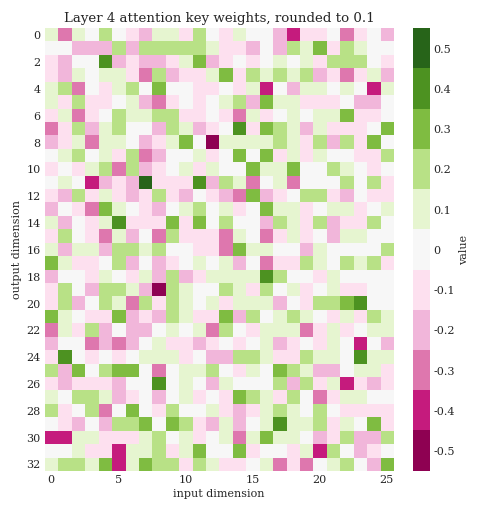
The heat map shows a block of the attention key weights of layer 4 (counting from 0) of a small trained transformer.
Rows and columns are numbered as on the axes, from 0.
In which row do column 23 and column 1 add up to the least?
30
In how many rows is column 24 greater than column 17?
12
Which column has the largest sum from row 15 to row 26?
9
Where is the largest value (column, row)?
7, 11
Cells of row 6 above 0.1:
4
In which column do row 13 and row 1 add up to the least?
3
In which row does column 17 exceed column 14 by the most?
29
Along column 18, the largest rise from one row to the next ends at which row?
1
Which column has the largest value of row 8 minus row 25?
20
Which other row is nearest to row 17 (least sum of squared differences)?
21
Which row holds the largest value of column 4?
2
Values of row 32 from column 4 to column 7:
0.3 -0.4 0.1 0.3
